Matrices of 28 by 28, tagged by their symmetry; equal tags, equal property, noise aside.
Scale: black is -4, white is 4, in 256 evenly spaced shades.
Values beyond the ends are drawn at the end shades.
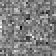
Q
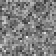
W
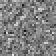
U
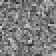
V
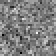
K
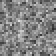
Q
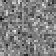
W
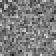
U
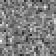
W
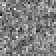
V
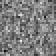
Q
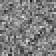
U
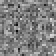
Q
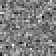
V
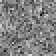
K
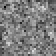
U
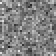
Q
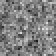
Q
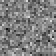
V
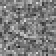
Q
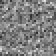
V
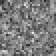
U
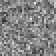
K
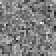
K
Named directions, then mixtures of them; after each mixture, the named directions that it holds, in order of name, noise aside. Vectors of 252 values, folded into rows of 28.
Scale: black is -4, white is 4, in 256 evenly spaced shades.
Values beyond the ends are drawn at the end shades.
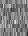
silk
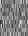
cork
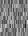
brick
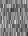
silk.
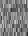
silk.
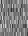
brick, cork, silk.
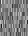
brick, cork.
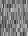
silk.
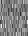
brick, cork, silk.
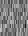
brick.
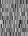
cork.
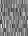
brick, cork, silk.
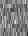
silk.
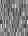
brick, cork, silk.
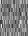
cork.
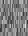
brick.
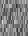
brick, silk.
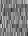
cork, silk.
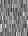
brick, cork, silk.
